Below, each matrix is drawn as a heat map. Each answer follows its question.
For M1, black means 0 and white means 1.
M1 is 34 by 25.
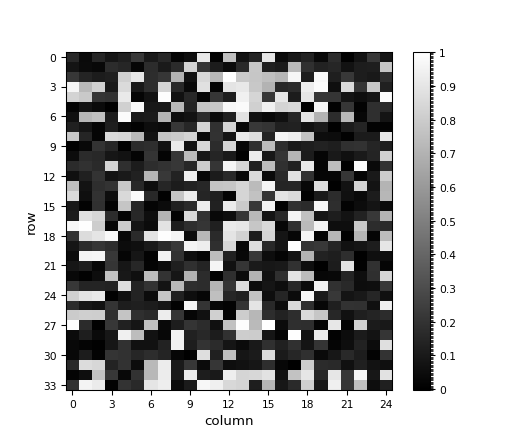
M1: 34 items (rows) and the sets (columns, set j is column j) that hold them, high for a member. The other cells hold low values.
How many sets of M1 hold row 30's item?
3
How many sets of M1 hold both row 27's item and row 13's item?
6
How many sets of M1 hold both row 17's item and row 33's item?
8
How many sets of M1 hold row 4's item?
9
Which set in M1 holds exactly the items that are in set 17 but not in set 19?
9
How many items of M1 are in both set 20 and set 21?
0
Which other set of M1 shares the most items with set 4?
13
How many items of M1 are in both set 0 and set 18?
6
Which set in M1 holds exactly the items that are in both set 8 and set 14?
5
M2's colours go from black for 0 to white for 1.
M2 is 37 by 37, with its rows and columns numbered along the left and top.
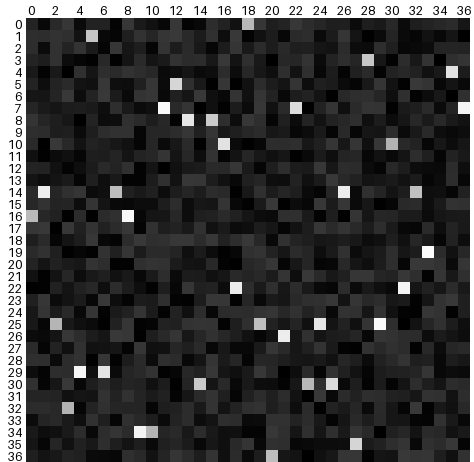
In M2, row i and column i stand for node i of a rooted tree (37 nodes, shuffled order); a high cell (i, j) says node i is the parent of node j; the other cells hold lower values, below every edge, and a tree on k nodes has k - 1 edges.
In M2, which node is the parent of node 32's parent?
30
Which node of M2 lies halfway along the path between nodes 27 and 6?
4
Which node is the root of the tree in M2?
34
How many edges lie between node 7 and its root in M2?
4
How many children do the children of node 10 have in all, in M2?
5
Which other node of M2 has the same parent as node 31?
17
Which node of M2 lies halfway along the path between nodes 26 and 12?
1
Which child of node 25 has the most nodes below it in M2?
29
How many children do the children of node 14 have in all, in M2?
6
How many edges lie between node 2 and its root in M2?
4
